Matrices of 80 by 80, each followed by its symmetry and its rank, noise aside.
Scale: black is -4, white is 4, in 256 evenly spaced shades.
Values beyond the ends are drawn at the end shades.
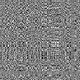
antisymmetric, rank six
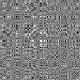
symmetric, rank five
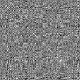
symmetric, rank seven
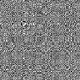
symmetric, rank six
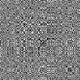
symmetric, rank five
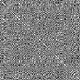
symmetric, rank six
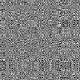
no symmetry, rank seven
